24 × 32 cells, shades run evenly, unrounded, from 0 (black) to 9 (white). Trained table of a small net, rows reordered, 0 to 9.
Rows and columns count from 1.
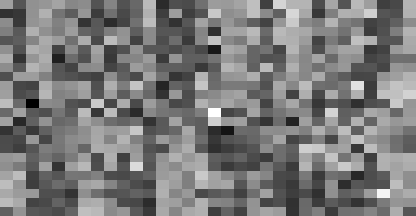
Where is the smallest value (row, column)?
12, 3
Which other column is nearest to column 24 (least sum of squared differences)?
4
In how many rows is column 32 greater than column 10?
18
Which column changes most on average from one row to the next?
28
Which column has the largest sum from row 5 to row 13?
32
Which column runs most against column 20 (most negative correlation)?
11
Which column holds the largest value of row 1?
22
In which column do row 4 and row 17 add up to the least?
17
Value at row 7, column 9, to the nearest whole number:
2
